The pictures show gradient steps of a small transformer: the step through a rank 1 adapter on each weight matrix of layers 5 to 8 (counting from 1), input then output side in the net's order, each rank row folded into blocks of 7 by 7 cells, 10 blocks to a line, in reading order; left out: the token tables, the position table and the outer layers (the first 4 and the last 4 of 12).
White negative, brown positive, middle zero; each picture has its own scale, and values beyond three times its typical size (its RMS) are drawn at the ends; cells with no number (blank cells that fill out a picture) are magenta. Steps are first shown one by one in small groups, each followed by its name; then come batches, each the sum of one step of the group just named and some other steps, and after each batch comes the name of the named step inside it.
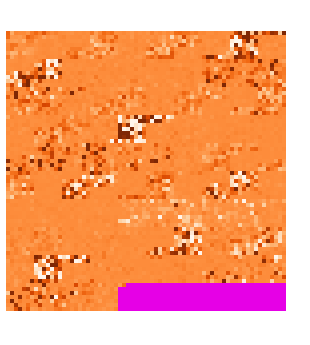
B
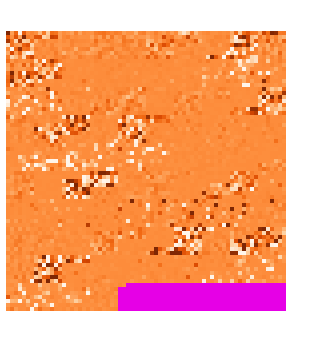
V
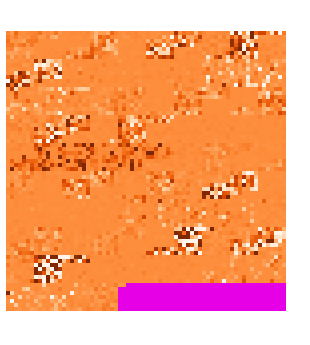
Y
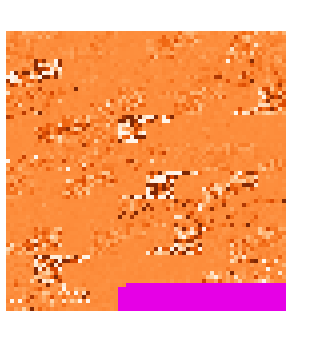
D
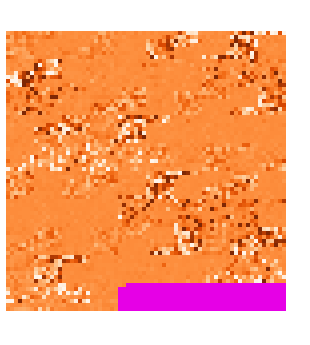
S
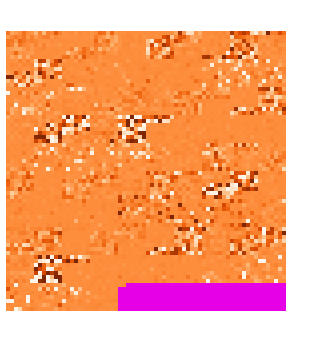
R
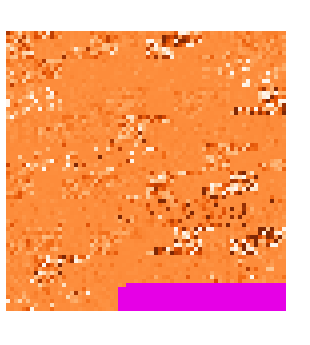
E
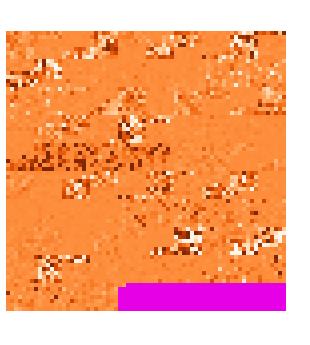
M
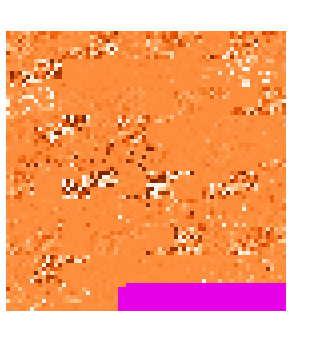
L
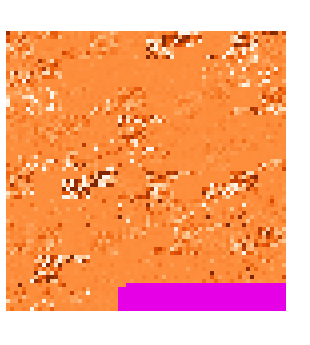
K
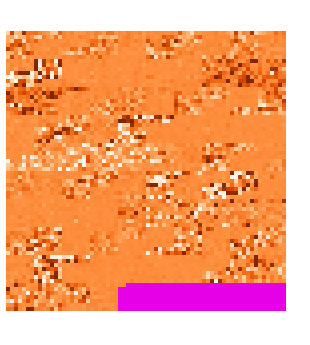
D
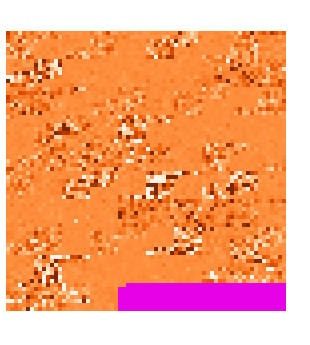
D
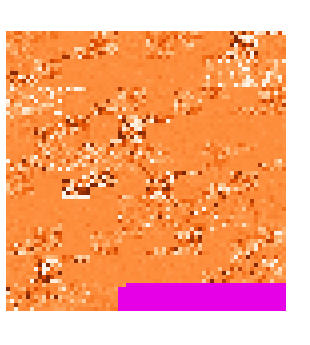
L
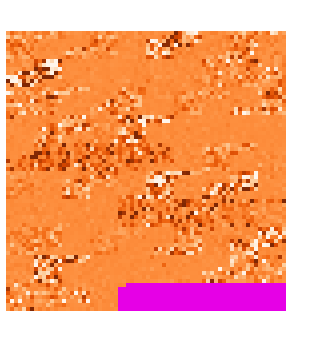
D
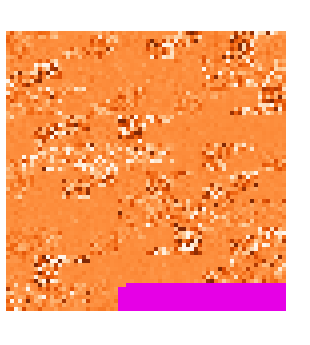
Y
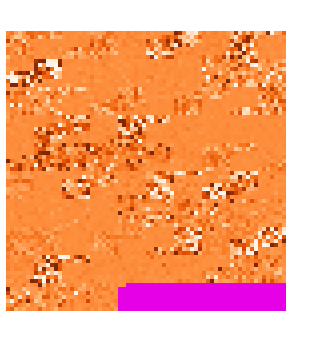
Y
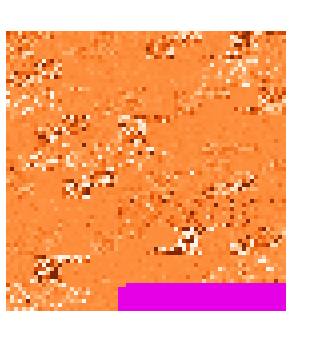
V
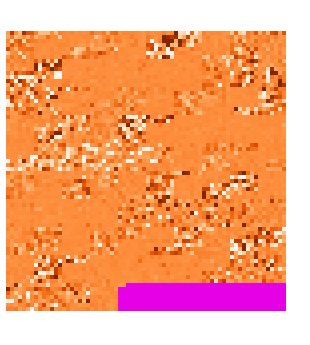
E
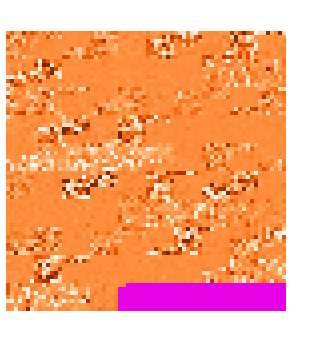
K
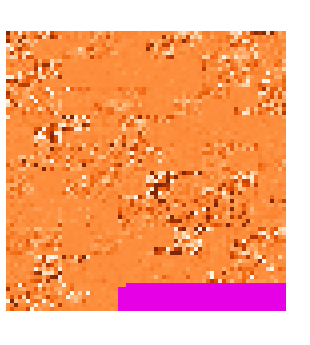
E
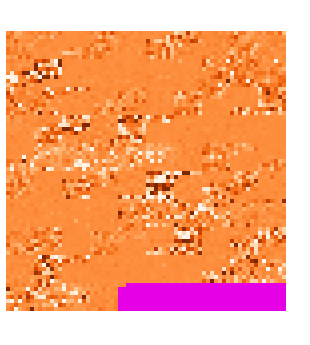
D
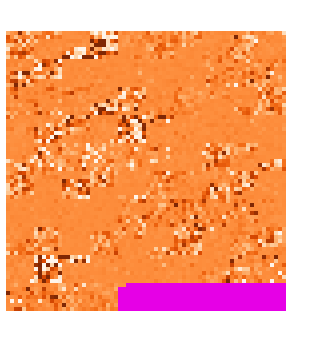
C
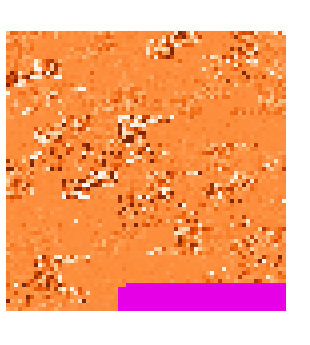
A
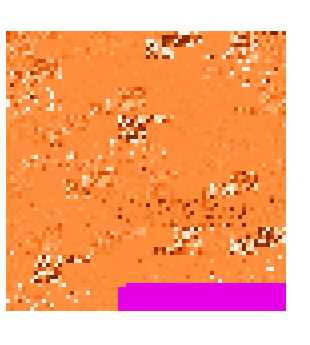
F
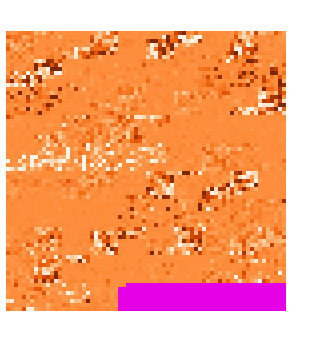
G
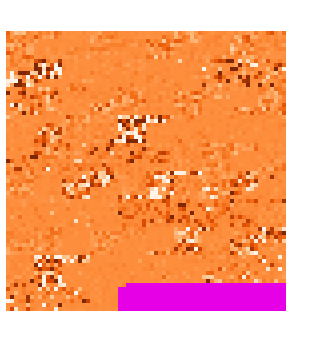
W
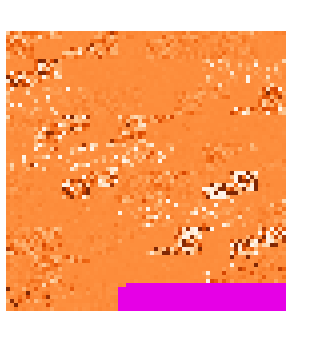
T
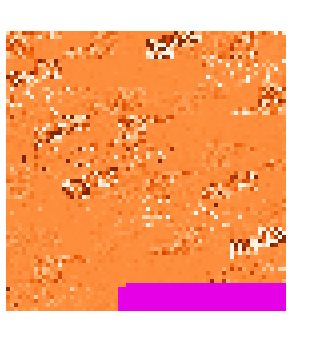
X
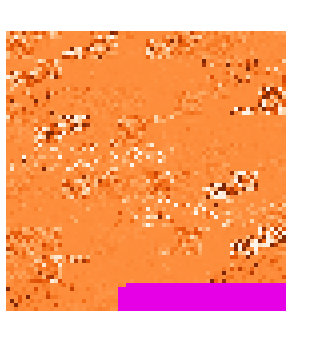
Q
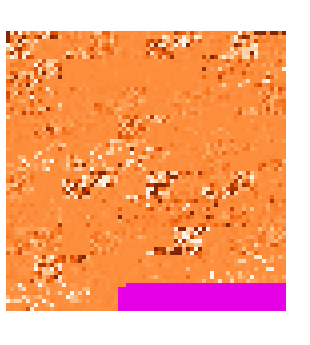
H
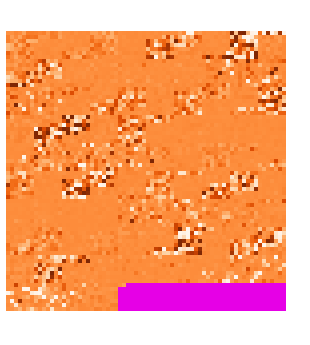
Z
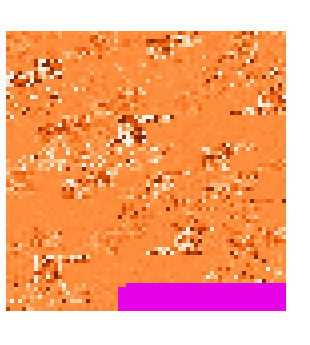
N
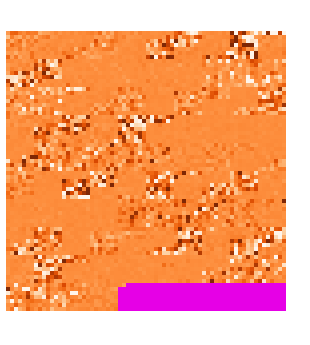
Z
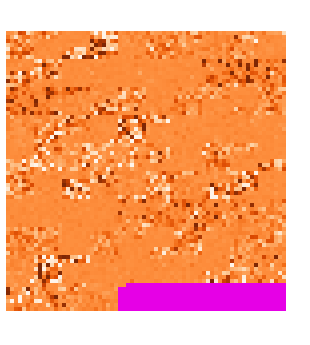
C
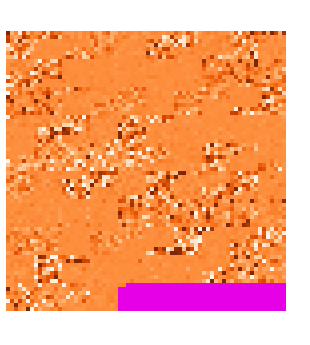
H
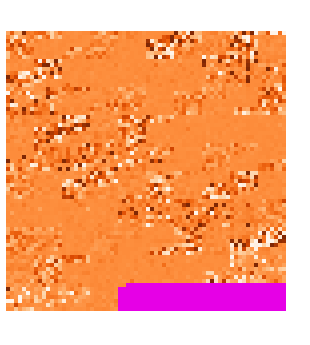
X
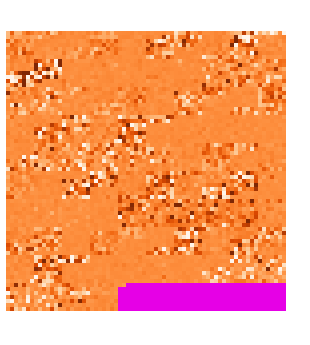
W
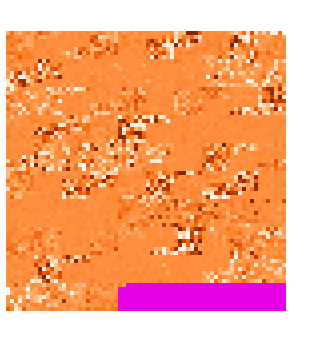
N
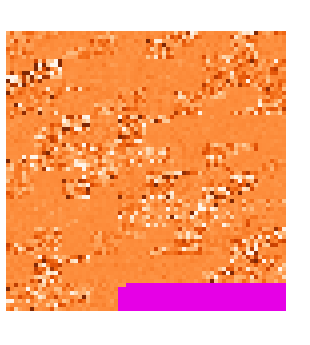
W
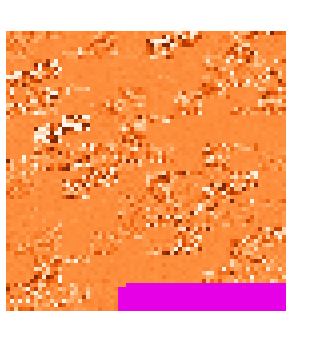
T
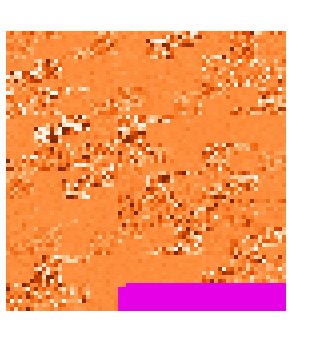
A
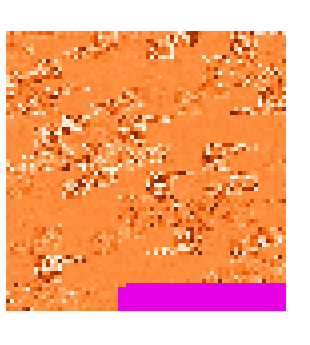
N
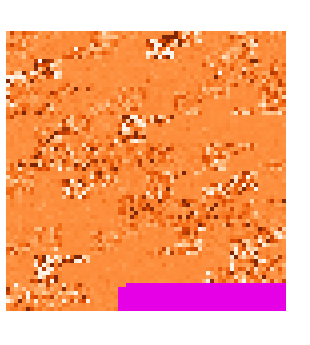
F
